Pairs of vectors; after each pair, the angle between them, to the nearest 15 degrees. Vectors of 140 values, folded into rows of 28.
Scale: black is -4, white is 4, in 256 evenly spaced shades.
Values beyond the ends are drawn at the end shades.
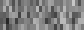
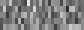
75 degrees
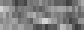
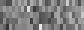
105 degrees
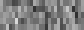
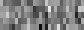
45 degrees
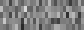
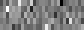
105 degrees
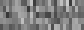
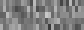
150 degrees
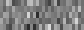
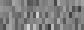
150 degrees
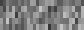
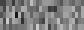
30 degrees
